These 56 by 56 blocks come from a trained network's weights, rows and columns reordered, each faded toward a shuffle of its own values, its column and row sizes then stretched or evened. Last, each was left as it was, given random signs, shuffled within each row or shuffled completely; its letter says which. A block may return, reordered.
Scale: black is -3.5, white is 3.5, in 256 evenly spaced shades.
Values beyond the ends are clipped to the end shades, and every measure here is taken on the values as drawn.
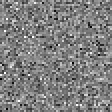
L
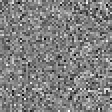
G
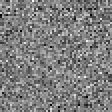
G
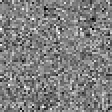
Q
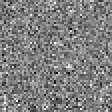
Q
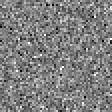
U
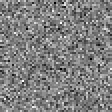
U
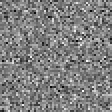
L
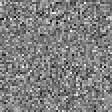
L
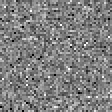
U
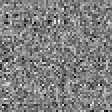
Q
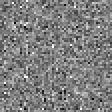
G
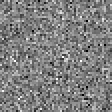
U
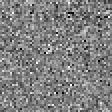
G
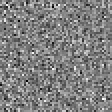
G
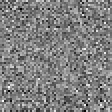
Q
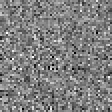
Q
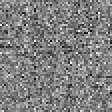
G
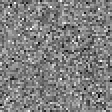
U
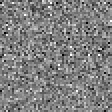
L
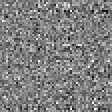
Q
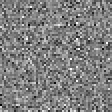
Q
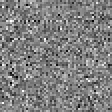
Q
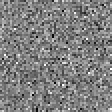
L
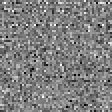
L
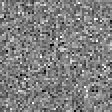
U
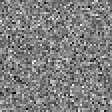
U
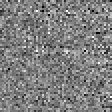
G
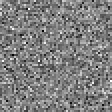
U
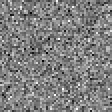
U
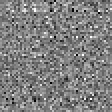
Q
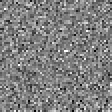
L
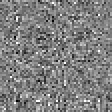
Q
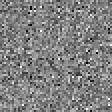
G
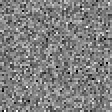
U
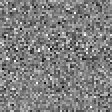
L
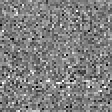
L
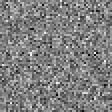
L
